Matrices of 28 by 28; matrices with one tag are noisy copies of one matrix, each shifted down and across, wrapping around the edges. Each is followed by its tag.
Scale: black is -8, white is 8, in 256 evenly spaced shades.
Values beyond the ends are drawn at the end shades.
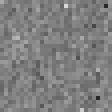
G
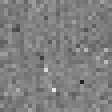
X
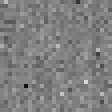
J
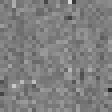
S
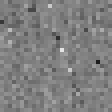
X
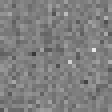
J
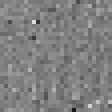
S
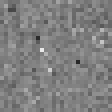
X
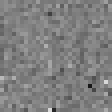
S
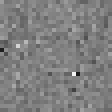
S
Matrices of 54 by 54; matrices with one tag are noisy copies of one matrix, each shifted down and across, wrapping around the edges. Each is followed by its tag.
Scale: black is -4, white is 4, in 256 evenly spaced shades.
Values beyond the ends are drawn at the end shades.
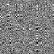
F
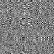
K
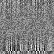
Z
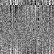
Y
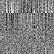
Y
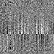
Y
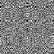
F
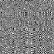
K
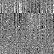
Y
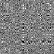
F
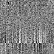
Y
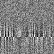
Z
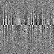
Z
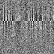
Z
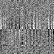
Y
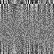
Z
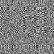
K
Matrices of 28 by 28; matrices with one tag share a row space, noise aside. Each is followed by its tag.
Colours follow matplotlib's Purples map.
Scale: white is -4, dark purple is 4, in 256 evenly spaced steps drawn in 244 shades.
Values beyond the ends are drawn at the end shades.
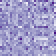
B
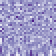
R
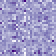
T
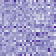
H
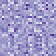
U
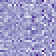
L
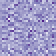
U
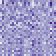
R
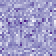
R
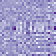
H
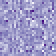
L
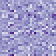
U
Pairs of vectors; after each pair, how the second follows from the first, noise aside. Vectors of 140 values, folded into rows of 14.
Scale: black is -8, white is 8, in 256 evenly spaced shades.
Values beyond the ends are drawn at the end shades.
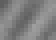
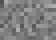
sign-scrambled.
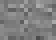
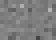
partly zeroed.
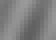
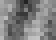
reversed, scaled up.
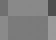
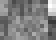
negated, scaled up.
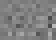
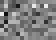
reversed, scaled up.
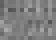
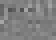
partly zeroed.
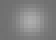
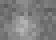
wrapped around.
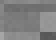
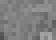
negated, partly zeroed.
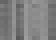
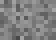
sign-scrambled.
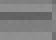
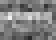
negated, scaled up.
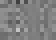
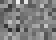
negated, scaled up.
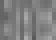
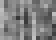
negated, scaled up.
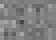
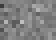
sign-scrambled.
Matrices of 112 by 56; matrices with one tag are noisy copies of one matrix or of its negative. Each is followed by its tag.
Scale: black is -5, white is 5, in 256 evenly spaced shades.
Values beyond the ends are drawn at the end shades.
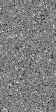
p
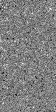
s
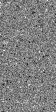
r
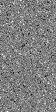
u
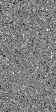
u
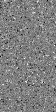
r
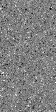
s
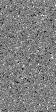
p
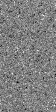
p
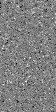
r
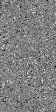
r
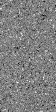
p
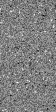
p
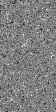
u
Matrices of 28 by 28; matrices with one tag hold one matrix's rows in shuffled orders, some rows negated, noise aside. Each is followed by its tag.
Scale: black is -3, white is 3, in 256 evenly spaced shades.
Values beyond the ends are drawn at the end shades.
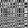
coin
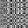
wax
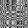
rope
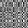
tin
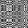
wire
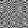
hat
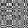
wire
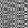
coin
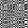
coin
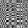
rope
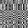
tin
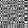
coin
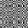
tin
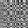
wax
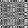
coin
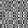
tin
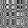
rope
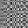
wax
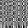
tin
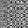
wax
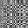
wax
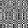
tin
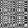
coin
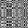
wire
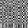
tin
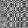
wax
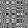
rope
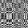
wire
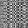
wax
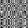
hat
